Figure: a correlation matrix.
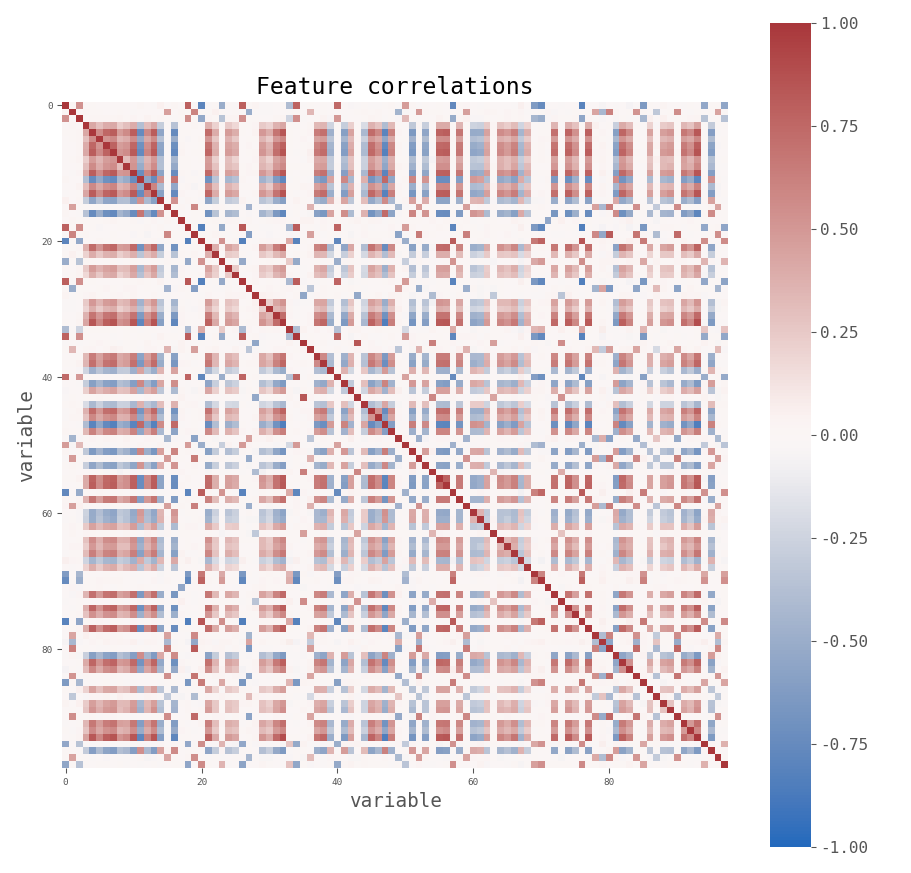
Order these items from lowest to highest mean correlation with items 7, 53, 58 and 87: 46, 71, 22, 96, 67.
67, 96, 71, 22, 46
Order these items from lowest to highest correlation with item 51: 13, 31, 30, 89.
13, 31, 89, 30
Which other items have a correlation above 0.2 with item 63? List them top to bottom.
35, 43, 54, 73
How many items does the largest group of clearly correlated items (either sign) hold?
58
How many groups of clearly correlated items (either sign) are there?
5
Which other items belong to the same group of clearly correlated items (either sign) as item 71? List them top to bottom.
17
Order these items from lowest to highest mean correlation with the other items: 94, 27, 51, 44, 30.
51, 44, 27, 94, 30
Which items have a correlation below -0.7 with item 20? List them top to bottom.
0, 18, 26, 34, 40
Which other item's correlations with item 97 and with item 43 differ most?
35
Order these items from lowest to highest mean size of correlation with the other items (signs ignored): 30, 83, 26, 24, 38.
26, 30, 24, 83, 38
